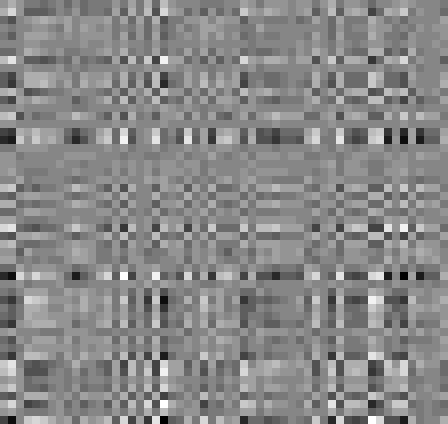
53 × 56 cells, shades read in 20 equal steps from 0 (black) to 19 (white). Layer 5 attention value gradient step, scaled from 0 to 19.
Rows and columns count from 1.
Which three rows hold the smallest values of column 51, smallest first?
35, 18, 53
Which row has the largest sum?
29
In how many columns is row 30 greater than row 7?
17
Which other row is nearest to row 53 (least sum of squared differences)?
38
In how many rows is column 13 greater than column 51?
25
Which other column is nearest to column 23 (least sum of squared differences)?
36
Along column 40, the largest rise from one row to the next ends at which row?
30
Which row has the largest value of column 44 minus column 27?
51
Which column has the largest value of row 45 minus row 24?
47
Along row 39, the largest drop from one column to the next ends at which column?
21
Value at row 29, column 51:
18
